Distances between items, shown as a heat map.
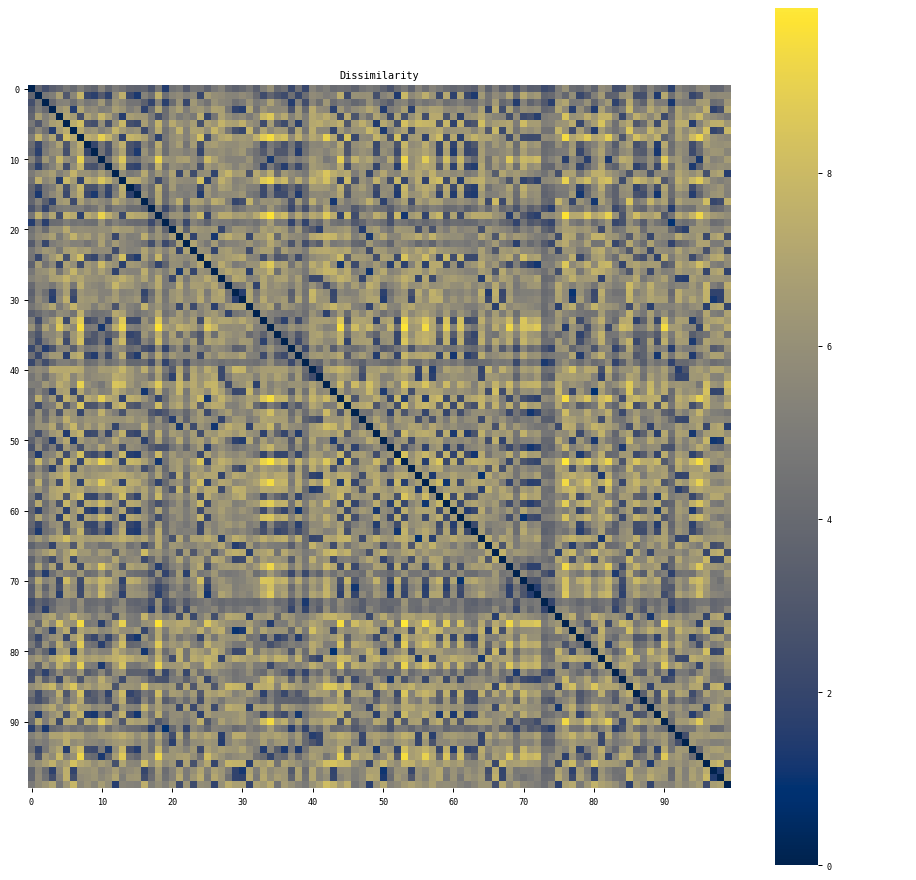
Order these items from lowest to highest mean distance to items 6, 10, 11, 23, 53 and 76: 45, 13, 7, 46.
45, 46, 13, 7
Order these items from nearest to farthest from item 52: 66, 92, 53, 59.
66, 92, 59, 53
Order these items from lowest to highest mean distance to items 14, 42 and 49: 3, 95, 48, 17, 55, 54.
95, 17, 3, 54, 48, 55
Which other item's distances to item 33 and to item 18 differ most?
53
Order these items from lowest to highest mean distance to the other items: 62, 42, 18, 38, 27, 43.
62, 38, 43, 27, 18, 42
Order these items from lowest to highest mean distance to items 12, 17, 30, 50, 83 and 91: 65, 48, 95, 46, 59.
65, 46, 59, 48, 95
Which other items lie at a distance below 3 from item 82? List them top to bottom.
10, 34, 76, 79, 95
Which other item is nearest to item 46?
71
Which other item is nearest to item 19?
91
